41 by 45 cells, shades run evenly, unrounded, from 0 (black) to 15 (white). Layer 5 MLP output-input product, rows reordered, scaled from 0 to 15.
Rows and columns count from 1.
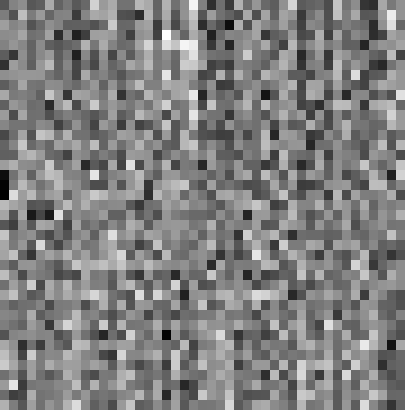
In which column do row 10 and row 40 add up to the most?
35
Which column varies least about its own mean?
5
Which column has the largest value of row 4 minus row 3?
26
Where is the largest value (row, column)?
4, 19
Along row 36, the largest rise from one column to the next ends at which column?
14
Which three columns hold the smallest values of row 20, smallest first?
1, 17, 37
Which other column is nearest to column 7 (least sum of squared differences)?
43
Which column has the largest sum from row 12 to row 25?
3
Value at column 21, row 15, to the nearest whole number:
11
